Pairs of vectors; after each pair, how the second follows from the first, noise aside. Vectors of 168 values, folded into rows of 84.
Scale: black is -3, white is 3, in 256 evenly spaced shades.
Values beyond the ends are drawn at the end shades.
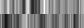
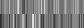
wrapped around, negated, partly zeroed.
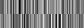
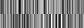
copied.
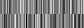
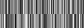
sign-scrambled.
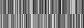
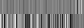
wrapped around, negated, partly zeroed.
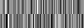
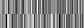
sign-scrambled.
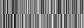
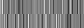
reversed, partly zeroed.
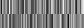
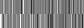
reversed, partly zeroed.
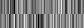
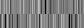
reversed, partly zeroed.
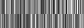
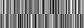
sign-scrambled.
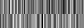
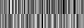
copied.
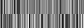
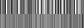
wrapped around, negated, partly zeroed.
